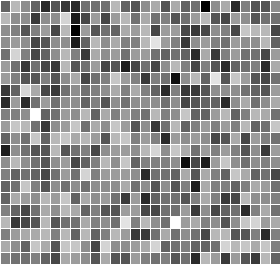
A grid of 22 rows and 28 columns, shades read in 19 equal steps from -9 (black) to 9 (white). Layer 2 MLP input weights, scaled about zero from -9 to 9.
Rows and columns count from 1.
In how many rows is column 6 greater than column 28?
8
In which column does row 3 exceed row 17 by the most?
15
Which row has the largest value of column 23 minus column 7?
1
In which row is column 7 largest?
2
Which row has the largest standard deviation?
3
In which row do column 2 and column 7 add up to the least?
19
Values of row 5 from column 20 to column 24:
-6 3 -5 0 2
